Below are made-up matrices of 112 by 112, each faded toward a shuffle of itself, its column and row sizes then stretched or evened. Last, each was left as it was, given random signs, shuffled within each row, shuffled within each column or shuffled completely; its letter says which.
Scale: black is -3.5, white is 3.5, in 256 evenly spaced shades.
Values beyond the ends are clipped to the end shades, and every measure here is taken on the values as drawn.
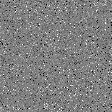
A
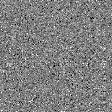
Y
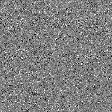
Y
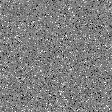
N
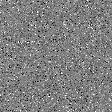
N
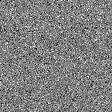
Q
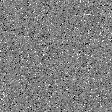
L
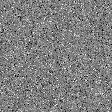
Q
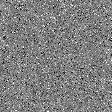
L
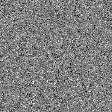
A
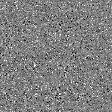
Y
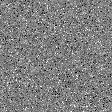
Q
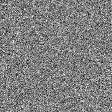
L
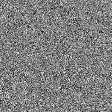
A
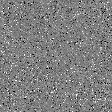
A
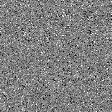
Y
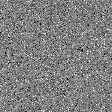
L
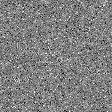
N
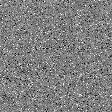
N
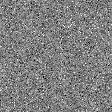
L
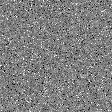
Q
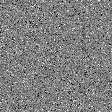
Q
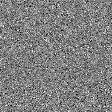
A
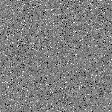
Y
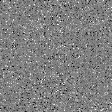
Y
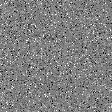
A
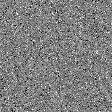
L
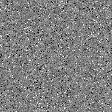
A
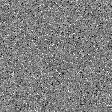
Q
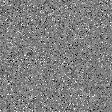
Y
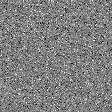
Q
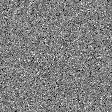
Q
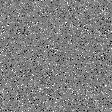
N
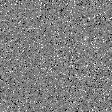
A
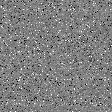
N
